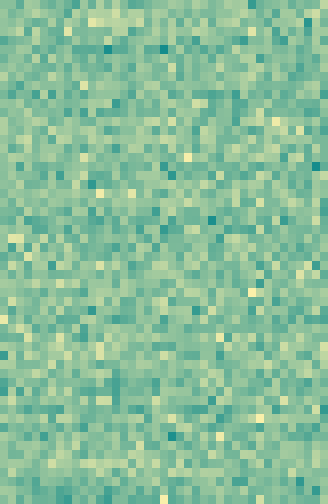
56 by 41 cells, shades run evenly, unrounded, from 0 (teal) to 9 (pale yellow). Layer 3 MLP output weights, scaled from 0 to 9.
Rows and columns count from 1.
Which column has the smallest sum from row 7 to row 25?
39
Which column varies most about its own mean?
33
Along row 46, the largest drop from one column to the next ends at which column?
41
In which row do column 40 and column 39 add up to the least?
19
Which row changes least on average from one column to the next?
10
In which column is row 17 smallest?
15
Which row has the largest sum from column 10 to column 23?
52
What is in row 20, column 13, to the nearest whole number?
3
